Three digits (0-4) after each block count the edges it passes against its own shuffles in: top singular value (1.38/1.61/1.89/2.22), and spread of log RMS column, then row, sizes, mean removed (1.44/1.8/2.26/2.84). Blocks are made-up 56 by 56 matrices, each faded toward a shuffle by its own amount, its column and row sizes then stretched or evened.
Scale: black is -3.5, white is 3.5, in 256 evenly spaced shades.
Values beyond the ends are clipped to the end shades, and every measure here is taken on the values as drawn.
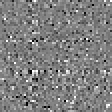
3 1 2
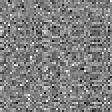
4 0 1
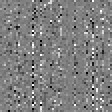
3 4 0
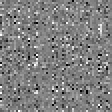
0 4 1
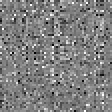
4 2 2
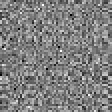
4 0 1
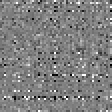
1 2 4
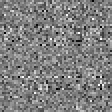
2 0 3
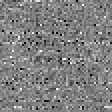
1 0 3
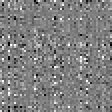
2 4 3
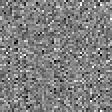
3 1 0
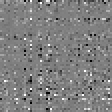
2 3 4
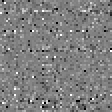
1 1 2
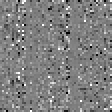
0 4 1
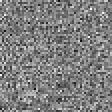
3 1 0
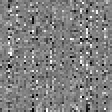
2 4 1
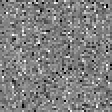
1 2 0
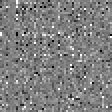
2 3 1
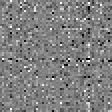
2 3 2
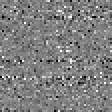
2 1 3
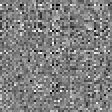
4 2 2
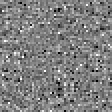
2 1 0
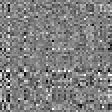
4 3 3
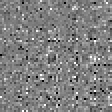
3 2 2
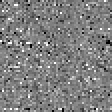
0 0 2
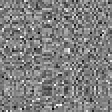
4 0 0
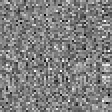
3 2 0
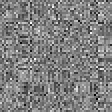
4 2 0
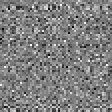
4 0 2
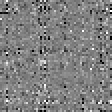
2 3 2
